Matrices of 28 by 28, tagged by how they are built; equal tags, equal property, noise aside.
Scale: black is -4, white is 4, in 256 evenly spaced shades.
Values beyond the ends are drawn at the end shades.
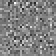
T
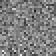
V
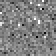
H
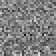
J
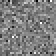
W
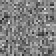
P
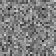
V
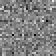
W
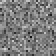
J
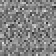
J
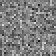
V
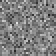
V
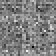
P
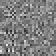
T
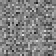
P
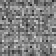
P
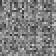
P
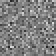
T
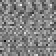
J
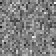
J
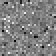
H
